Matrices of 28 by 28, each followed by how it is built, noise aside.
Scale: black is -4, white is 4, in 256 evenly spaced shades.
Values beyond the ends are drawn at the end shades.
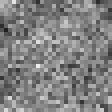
smooth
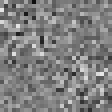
block diagonal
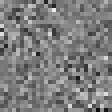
block diagonal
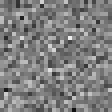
noise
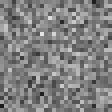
noise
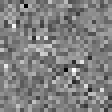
block diagonal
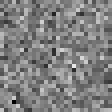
noise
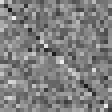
diagonal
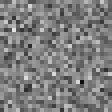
noise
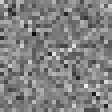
diagonal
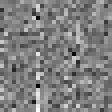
uneven columns
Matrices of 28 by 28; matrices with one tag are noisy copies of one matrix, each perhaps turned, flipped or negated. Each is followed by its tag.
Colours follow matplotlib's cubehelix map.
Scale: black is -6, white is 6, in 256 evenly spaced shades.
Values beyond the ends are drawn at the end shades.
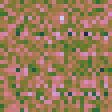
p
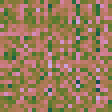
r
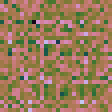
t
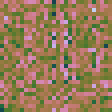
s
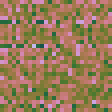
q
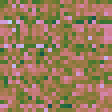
q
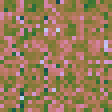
q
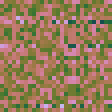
q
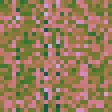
s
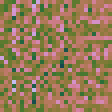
r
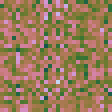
s
